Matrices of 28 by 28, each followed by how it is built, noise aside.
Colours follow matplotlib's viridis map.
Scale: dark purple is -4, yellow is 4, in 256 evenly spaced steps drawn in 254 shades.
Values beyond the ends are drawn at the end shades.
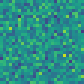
noise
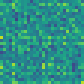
blocks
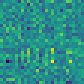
low rank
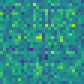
blocks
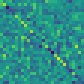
diagonal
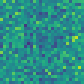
blocks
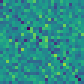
diagonal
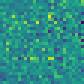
low rank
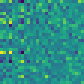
low rank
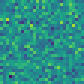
noise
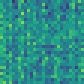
blocks
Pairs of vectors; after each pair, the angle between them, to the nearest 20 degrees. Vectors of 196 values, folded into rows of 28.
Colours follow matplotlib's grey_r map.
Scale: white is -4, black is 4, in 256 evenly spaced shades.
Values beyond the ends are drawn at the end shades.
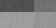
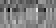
60 degrees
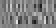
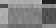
100 degrees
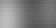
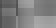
140 degrees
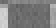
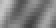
60 degrees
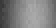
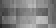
40 degrees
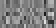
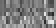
160 degrees
